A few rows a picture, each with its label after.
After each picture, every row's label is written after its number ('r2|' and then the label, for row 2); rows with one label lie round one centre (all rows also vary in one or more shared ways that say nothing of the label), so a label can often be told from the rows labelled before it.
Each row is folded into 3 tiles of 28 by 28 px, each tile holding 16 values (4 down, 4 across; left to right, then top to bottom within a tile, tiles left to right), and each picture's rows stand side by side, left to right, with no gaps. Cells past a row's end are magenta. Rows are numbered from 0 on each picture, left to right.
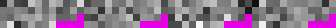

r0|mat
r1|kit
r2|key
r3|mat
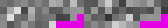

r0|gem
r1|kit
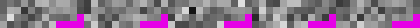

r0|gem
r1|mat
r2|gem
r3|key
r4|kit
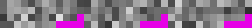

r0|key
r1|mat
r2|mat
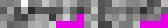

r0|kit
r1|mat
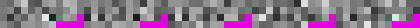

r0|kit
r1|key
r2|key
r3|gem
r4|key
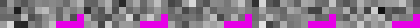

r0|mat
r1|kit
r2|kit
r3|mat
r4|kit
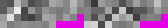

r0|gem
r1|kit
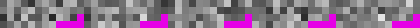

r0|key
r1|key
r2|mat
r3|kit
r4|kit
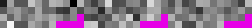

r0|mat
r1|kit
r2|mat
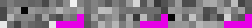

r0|gem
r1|key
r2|key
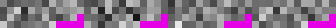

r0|gem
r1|kit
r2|mat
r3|gem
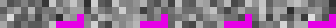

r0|gem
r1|mat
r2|mat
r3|key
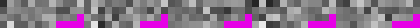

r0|mat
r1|mat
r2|kit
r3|mat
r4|kit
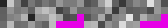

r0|mat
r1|kit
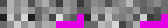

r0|key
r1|key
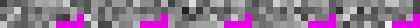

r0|gem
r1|mat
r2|kit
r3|kit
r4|gem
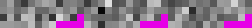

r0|key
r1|kit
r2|gem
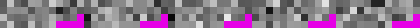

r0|mat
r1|key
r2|key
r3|kit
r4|gem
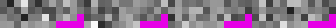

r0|kit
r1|mat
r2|key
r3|key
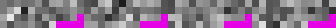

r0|gem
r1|kit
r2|mat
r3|mat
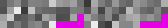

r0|gem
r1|mat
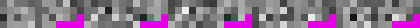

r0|key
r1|gem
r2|gem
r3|key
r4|key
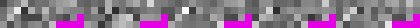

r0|gem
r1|kit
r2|gem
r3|gem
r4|gem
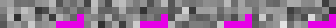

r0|key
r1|mat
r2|gem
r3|key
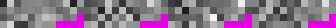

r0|mat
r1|kit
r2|kit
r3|gem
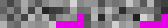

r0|kit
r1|key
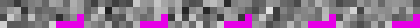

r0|gem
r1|gem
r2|key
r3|gem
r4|gem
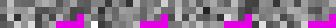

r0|key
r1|mat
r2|key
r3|mat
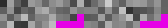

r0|mat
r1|kit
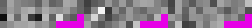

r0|key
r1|gem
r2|mat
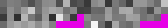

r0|key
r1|mat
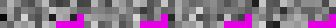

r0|key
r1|mat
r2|key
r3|mat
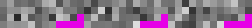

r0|key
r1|gem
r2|gem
